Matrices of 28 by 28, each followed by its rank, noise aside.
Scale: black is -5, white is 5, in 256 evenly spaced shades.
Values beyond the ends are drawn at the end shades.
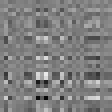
one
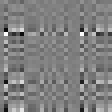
one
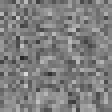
four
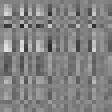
one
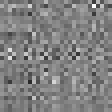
four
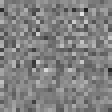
four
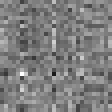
three
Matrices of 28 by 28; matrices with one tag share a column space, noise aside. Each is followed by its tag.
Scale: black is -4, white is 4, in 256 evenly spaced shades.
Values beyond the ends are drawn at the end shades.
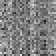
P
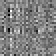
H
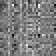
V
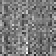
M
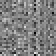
P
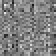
V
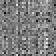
P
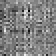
H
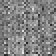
M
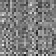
P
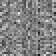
P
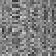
H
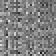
P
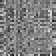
H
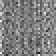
P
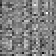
P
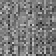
M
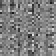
V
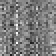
M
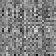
H
